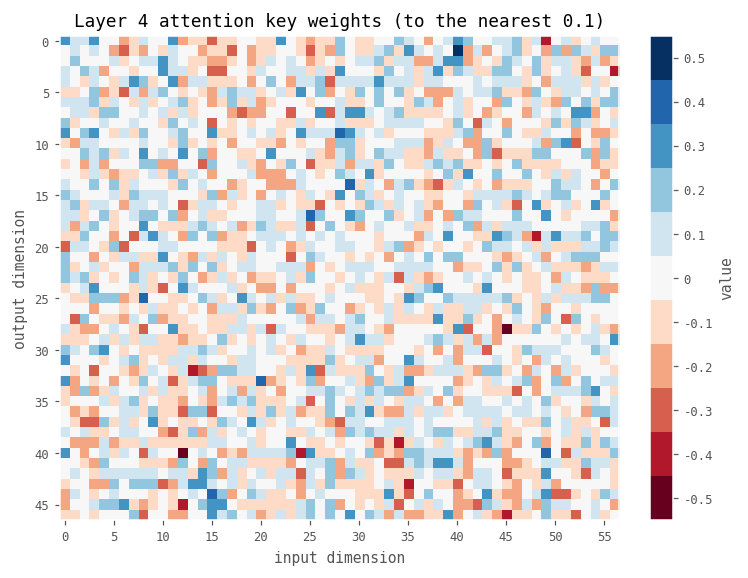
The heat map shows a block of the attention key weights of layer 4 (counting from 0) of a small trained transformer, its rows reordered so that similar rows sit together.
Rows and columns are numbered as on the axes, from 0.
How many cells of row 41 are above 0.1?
8
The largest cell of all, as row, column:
1, 40
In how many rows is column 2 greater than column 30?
22
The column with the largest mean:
29
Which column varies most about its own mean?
15
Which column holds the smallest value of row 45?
12
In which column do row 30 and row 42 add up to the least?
24
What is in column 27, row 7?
-0.3
